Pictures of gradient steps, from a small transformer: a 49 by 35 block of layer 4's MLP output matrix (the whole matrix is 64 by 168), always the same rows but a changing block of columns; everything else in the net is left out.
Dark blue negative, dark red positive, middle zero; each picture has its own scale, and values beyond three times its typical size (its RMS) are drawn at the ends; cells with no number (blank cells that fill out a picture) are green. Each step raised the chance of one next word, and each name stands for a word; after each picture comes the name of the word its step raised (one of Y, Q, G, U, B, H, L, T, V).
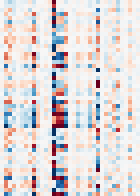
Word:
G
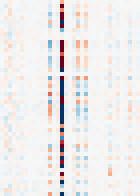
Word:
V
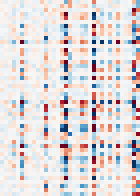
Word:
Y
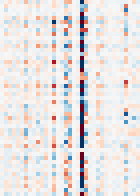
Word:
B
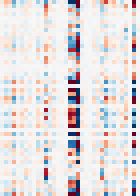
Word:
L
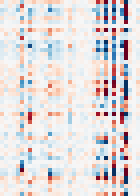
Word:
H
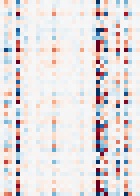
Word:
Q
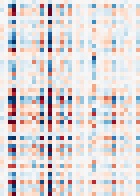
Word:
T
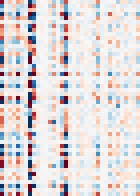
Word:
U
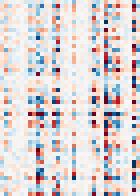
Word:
G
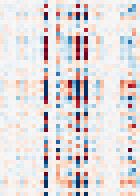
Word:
H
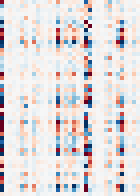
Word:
T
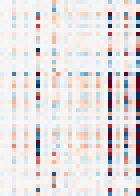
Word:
U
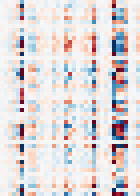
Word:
B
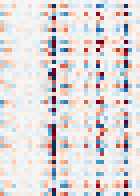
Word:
Q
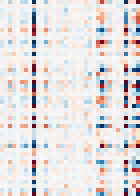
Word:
L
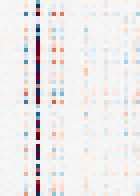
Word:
Q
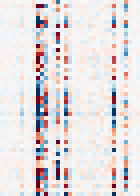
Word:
G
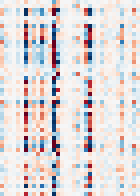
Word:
V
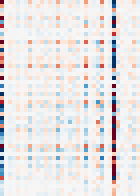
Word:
V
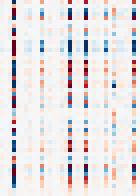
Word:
H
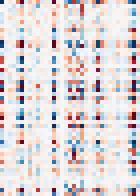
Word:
L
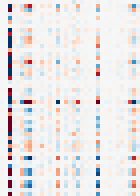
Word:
Y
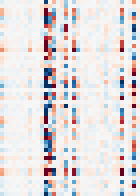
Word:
H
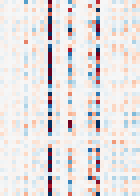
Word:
G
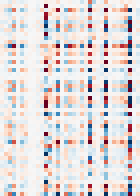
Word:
B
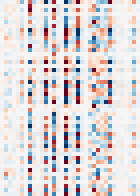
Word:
L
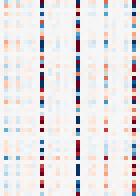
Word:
Y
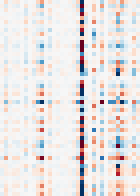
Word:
Y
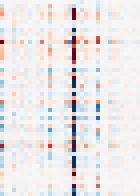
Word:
V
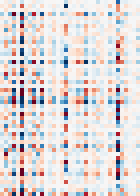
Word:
Q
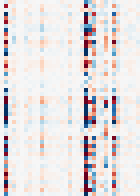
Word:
T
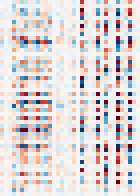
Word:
V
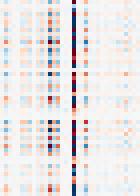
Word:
T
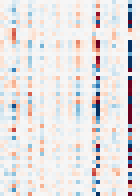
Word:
V
